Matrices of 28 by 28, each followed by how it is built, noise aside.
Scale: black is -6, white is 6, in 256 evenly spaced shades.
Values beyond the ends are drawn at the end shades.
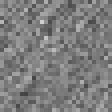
Hankel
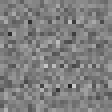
uneven rows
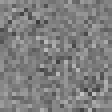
block diagonal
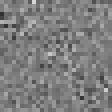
block diagonal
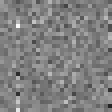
uneven columns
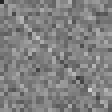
diagonal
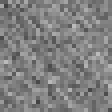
Toeplitz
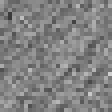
Hankel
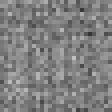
blocks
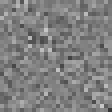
block diagonal
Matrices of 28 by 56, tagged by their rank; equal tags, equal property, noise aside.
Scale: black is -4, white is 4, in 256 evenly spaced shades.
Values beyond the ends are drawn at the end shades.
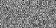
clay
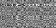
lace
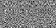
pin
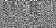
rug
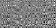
rug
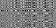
lace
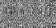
clay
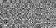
pin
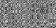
rug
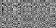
lace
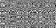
rug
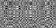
lace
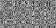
rug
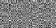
pin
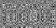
lace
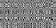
lace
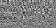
pin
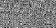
clay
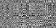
rug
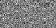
clay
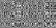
lace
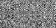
clay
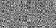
pin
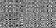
lace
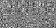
clay
